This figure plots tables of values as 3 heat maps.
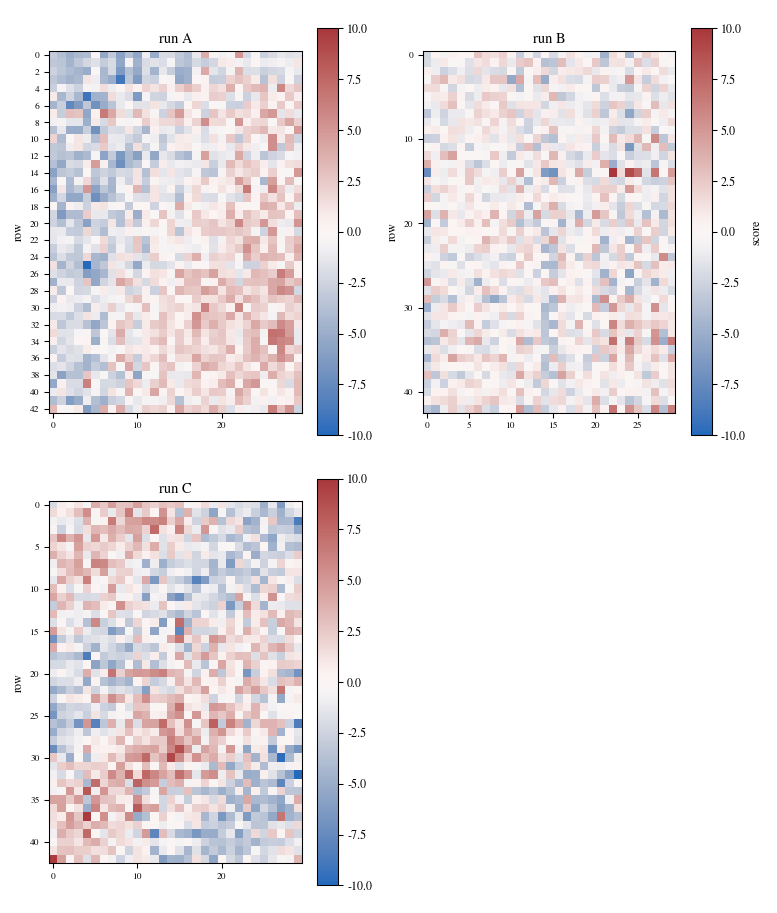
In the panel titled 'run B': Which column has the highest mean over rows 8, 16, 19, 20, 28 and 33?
20
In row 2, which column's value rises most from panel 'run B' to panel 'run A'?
22
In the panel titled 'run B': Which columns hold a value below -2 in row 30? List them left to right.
0, 14, 15, 21
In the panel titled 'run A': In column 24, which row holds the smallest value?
25
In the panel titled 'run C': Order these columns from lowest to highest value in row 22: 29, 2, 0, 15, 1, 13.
0, 1, 2, 13, 29, 15
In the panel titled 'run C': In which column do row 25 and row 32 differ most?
29
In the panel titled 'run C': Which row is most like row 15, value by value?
19
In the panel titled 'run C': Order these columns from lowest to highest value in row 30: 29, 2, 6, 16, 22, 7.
2, 22, 29, 6, 16, 7
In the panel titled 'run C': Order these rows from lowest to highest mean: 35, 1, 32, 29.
1, 35, 29, 32
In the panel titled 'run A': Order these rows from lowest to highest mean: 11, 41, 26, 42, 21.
41, 11, 21, 26, 42
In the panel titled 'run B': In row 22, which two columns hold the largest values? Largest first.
15, 7
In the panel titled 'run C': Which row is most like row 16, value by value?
24
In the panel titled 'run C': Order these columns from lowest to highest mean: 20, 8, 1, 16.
20, 16, 1, 8
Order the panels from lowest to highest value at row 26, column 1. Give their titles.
run C, run A, run B
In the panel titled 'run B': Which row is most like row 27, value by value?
13
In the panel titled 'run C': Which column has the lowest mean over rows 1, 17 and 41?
18
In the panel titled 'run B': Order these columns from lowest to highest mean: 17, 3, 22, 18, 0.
0, 17, 18, 3, 22
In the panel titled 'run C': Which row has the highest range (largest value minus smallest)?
30
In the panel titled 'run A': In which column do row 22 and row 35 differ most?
27
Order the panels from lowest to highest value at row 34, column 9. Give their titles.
run A, run B, run C
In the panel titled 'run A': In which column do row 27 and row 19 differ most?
8
